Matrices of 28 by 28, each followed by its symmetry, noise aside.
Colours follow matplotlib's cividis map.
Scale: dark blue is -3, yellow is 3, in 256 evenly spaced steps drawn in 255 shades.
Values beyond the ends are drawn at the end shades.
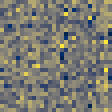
mirrored top to bottom.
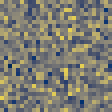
antisymmetric.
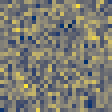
same after a half turn.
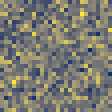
symmetric.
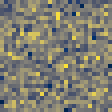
symmetric.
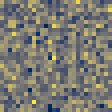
mirrored top to bottom.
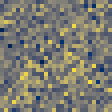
symmetric.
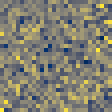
symmetric.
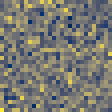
symmetric across the other diagonal.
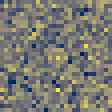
symmetric.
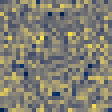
mirrored left to right.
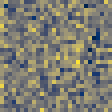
mirrored top to bottom.
